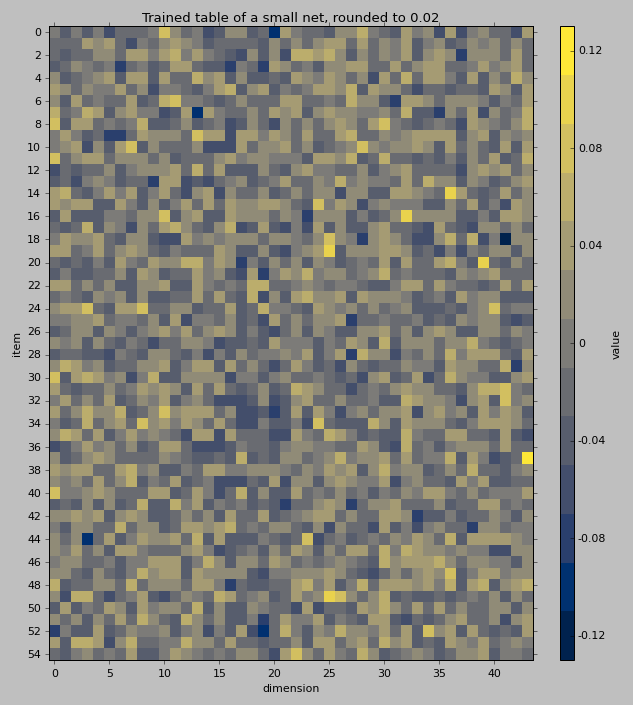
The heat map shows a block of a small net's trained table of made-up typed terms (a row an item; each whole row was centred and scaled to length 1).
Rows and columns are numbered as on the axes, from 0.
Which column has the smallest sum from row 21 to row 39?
17
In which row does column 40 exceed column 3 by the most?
44
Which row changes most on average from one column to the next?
52
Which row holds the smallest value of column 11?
18
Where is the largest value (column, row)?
43, 37
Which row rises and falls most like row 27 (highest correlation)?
45
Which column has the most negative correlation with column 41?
30
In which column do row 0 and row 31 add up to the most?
10
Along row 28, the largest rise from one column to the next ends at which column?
28
